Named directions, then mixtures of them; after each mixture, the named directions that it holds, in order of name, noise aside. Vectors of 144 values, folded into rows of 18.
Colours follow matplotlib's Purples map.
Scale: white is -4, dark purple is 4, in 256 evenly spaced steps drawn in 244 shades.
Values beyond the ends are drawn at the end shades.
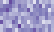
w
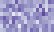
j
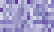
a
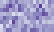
j, w.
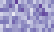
a, j, w.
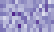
j.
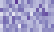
a, j.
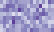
j, w.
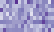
a.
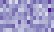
a, w.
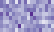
a, j, w.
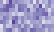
j, w.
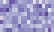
a, w.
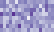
a, j.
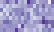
a, w.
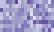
a.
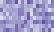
a.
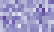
j.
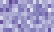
a, w.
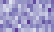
w.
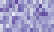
a, j, w.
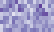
a, j, w.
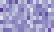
a, w.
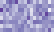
a, w.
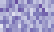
a, j, w.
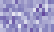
j.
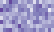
a, w.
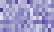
a.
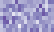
j.
